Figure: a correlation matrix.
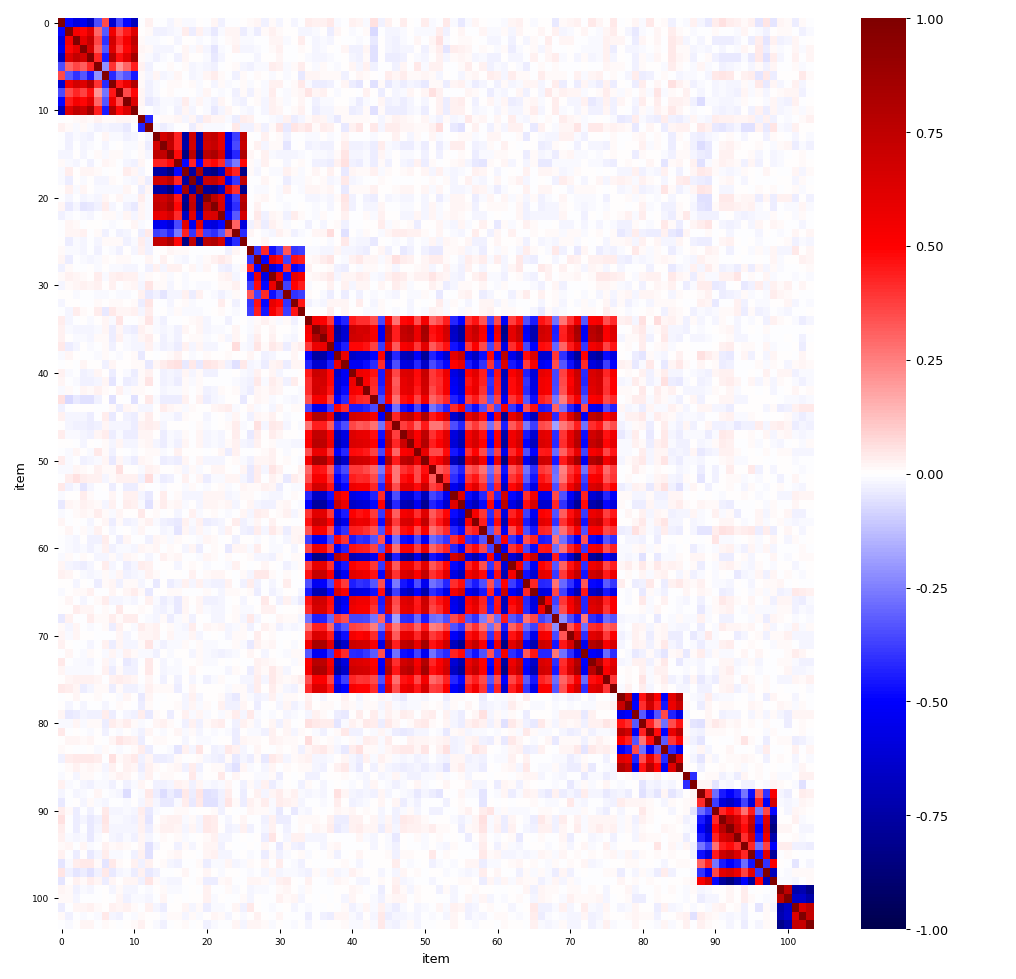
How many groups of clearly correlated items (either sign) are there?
9
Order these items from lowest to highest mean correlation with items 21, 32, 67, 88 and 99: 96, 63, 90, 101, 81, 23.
101, 23, 90, 81, 96, 63
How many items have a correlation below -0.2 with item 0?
9
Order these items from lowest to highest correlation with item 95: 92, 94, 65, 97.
65, 94, 97, 92
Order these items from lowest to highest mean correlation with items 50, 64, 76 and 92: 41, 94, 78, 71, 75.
78, 94, 75, 41, 71
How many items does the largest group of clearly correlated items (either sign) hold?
43
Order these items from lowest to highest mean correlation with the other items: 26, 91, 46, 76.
26, 91, 46, 76
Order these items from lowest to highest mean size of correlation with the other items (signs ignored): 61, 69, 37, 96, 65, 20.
96, 20, 69, 37, 65, 61
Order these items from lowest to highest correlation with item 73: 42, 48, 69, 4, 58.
4, 69, 58, 42, 48
